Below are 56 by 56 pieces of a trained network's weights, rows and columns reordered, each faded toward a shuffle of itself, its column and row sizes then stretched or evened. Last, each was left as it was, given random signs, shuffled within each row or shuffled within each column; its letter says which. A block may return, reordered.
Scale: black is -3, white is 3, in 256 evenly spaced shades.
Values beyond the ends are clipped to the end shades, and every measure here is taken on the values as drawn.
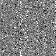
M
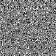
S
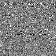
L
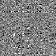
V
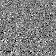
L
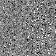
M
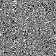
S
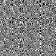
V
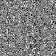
M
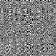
V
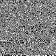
L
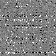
V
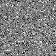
L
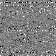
L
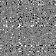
S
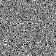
L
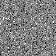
M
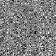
V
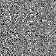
S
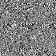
L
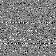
L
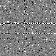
V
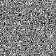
S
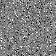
M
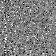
M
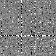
S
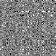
V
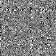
S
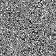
M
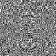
V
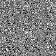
S
